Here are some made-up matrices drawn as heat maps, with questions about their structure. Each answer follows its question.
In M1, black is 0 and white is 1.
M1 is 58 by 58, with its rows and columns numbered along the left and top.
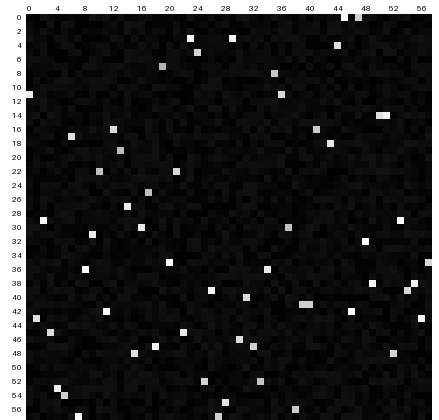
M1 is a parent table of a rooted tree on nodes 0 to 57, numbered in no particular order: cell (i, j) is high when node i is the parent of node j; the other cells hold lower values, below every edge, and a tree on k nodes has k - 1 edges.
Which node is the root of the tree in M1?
42
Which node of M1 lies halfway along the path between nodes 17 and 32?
52
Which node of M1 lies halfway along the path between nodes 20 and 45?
36
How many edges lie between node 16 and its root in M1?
3
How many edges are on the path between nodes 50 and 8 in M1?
5
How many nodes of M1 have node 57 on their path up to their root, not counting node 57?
7
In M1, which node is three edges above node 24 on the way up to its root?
39
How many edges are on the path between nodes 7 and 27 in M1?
2
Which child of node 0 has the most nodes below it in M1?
47
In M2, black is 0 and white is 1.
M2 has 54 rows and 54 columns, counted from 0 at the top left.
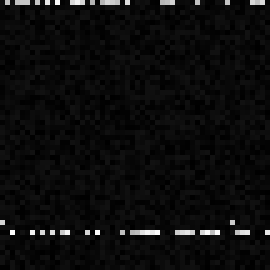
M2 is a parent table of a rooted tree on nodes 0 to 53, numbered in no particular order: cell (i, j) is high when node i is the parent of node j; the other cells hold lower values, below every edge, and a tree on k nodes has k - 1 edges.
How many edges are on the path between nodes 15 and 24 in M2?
4
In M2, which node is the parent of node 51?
0
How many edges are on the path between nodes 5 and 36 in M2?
4
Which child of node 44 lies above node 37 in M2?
46
